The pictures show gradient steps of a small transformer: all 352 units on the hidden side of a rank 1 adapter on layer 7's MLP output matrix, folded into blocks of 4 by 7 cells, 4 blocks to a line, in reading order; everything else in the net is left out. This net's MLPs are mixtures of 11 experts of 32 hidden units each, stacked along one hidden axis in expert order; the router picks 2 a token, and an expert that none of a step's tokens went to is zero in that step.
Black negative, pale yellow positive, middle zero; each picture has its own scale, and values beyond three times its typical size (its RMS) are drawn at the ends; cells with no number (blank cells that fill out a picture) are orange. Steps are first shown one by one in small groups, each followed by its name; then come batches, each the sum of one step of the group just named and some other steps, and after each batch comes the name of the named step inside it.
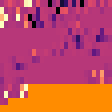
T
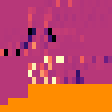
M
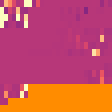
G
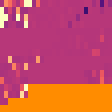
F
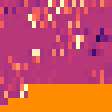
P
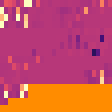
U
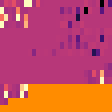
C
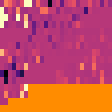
F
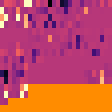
U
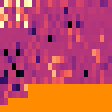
G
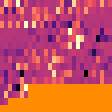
P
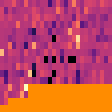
P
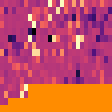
P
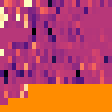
F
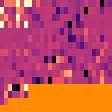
C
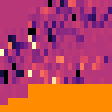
M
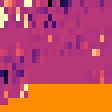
G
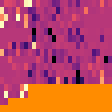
U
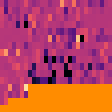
P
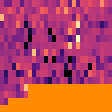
P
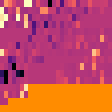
G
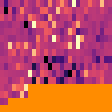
P
